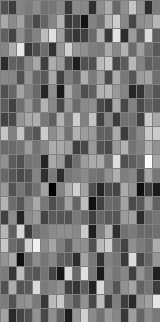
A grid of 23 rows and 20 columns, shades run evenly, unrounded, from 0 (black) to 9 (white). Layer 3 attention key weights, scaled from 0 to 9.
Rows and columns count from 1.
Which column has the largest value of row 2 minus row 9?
15
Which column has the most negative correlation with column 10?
7
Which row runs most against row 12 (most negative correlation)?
14
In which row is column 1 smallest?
5
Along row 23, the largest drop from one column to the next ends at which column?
2
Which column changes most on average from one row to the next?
3
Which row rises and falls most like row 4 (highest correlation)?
20
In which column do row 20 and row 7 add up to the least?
8
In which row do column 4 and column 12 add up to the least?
17
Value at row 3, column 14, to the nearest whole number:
2
